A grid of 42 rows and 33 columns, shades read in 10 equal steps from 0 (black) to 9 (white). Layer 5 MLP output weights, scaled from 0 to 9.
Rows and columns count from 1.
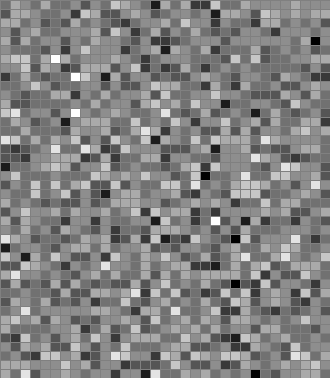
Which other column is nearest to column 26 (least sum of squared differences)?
4
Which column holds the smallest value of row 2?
22
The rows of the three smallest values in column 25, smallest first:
25, 39, 32
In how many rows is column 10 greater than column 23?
17
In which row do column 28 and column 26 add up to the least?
42
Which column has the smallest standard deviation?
5
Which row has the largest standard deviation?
27
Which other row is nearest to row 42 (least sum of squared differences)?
26
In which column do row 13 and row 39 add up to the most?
8
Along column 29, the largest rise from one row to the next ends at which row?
19
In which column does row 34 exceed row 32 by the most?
24
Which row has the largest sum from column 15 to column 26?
21
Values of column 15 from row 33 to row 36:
2 3 6 3
